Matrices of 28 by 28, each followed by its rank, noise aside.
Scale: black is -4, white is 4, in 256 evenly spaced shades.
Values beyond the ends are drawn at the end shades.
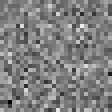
eight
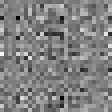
four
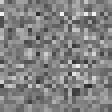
four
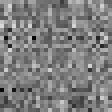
four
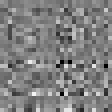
three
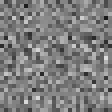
eight
